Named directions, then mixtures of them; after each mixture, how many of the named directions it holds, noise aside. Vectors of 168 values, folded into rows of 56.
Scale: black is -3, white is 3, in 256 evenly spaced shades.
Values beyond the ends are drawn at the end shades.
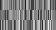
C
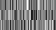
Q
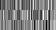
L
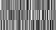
three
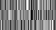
two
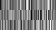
three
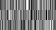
two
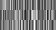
three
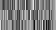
two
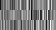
three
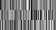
three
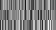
one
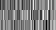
one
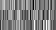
two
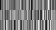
two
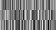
two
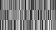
one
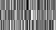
one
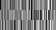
three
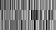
two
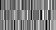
two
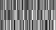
three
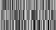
two
